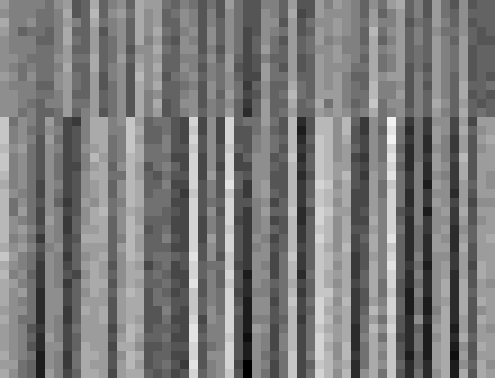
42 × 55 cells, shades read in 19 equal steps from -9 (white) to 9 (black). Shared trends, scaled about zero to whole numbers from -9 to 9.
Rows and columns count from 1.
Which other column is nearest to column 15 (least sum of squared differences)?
12
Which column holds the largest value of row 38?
28
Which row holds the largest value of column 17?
30
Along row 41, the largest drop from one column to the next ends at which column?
22
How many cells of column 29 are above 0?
15
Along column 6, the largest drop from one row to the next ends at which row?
14
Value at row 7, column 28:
4
